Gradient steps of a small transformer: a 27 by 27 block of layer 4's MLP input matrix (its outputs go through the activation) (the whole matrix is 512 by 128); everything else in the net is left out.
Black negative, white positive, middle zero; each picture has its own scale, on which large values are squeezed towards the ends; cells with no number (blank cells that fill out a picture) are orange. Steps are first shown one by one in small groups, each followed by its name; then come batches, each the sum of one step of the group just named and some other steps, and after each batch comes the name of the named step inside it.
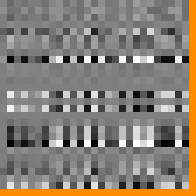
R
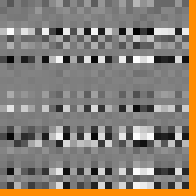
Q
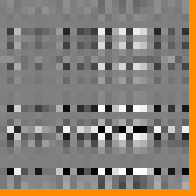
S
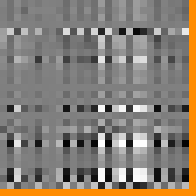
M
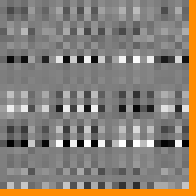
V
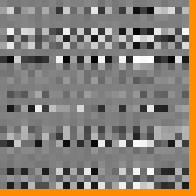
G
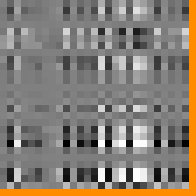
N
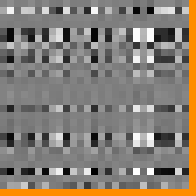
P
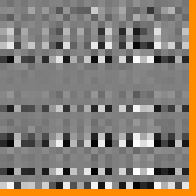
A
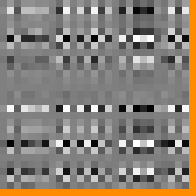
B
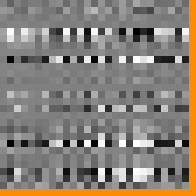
M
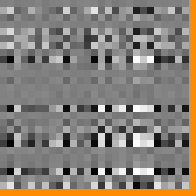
A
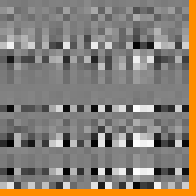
A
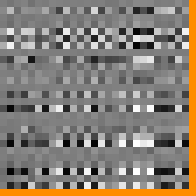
G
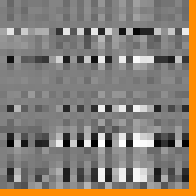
M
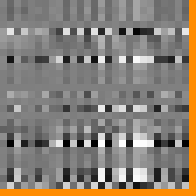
M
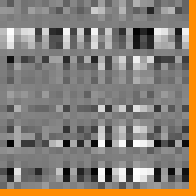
N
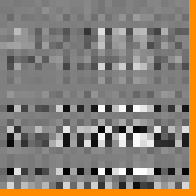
S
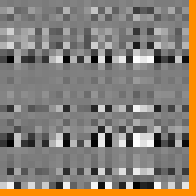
A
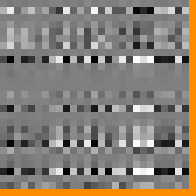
A
